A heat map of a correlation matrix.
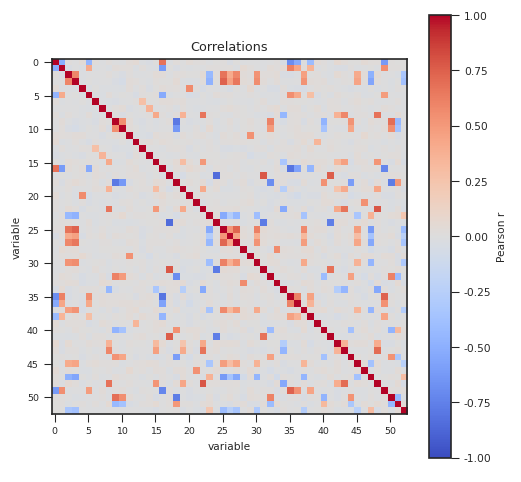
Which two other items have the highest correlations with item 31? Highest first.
17, 41
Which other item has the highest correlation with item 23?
47
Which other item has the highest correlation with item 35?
49
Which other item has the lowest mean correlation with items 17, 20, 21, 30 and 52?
24
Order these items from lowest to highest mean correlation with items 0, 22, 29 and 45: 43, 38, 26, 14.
38, 14, 26, 43
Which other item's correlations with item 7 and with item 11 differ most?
29
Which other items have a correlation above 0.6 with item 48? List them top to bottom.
8, 22, 43
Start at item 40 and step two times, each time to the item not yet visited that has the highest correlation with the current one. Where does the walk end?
51
